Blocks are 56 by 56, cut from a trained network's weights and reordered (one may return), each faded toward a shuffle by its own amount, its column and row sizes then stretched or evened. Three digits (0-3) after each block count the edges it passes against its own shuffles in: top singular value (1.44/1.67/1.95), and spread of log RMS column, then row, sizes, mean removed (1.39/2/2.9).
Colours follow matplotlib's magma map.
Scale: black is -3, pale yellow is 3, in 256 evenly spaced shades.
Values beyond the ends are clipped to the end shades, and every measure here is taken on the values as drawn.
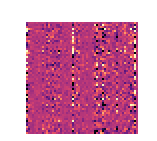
2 3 1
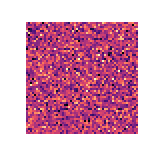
1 0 1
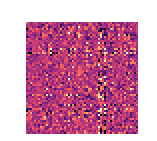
2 2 2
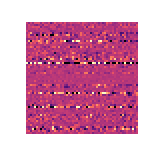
2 0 3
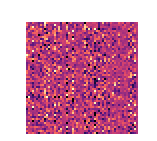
1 3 0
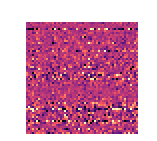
2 1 3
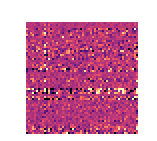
2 1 3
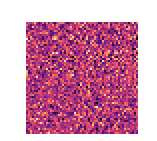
3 0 1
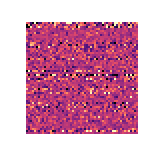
2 0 3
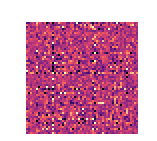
1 2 2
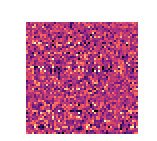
2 1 2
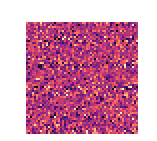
0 0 2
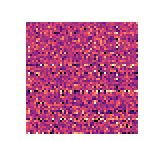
3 1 2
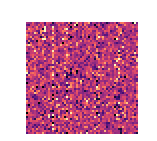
1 2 0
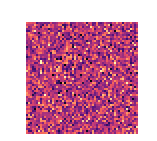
2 1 0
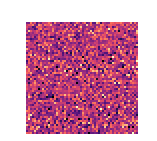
1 0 1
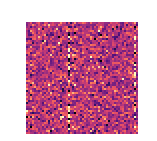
2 2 0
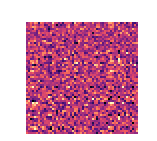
3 1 2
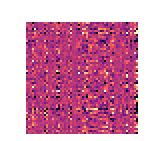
3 3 2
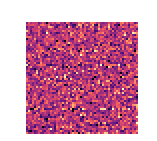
0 0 1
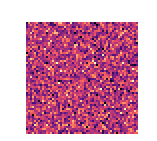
0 0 0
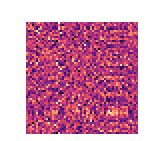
3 1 0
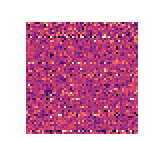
0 1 3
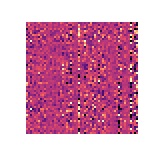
2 3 1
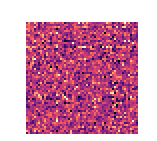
2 1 1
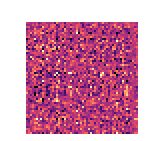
2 2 2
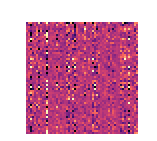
3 3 1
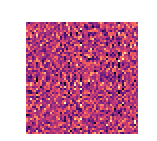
3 2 0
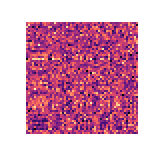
3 0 1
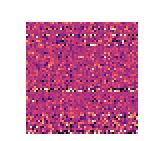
1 1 3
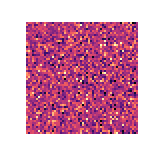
0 2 1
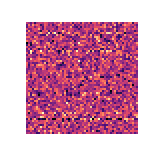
3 0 1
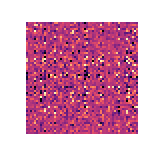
0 3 2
